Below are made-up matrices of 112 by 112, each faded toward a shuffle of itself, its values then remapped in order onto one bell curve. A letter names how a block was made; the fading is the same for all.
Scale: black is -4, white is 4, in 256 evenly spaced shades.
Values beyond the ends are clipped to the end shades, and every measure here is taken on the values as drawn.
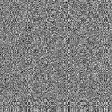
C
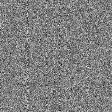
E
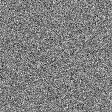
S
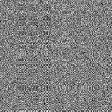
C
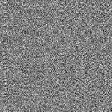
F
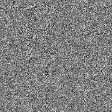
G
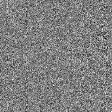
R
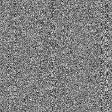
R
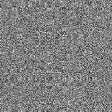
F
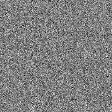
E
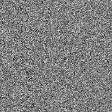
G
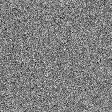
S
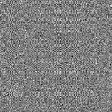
C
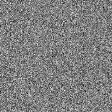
R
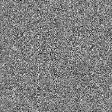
G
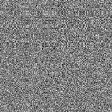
F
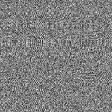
F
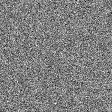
S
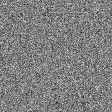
S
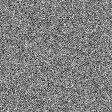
S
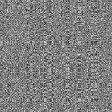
C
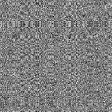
C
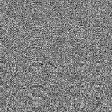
F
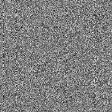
G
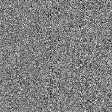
G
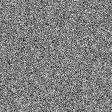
S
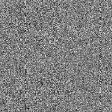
G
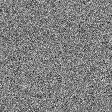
S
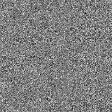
G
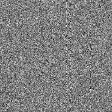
E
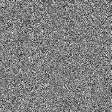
G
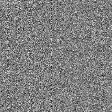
R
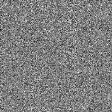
G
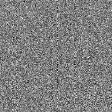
G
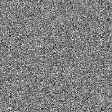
G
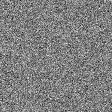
S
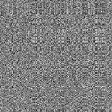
C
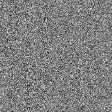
E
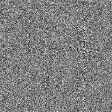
G
